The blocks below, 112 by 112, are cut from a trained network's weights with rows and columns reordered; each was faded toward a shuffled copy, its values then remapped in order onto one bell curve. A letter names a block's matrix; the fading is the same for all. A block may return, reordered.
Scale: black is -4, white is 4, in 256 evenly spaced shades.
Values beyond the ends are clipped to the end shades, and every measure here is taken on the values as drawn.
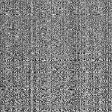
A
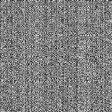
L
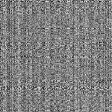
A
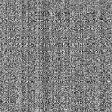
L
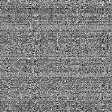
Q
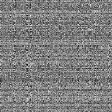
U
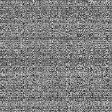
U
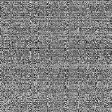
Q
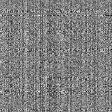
A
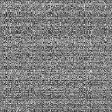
U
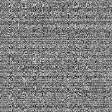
U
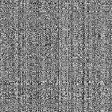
A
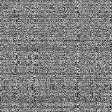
U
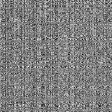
A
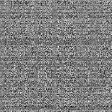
Q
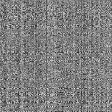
L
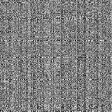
A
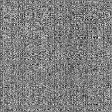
L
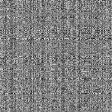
A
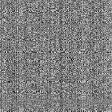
L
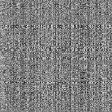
A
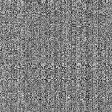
L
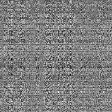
U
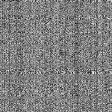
L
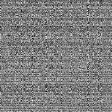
U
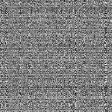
U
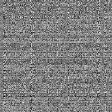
Q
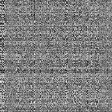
U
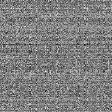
Q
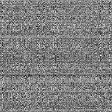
Q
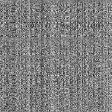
A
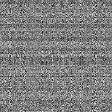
U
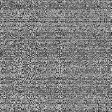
Q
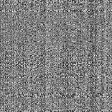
L
